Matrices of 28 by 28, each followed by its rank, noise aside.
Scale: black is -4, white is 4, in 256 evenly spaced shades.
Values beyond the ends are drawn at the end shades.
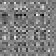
three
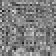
four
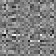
three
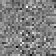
six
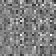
three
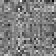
four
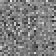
eight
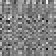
three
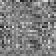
four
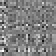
three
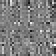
three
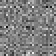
four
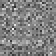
six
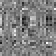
three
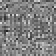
six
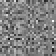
four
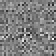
four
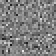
eight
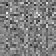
four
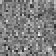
eight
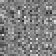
four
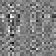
three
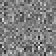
six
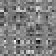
three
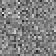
eight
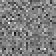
eight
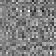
four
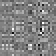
three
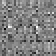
four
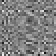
three
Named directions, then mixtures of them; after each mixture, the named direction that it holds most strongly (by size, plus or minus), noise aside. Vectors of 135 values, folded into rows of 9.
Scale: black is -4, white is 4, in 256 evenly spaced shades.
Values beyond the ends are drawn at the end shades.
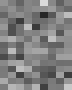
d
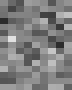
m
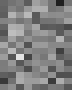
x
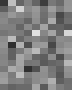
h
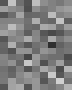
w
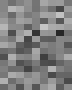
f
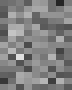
x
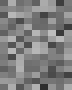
d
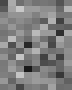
h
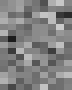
m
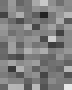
d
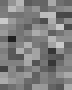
m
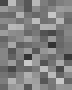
w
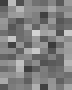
h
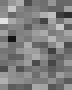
m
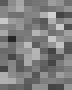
m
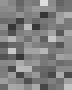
d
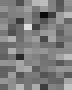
d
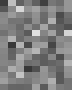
h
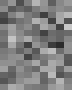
m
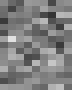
m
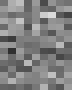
m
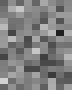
f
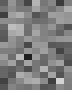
x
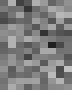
w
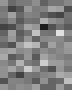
f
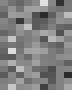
d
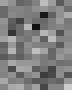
d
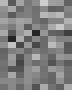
h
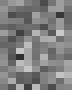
f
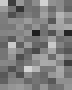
h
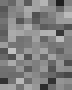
x
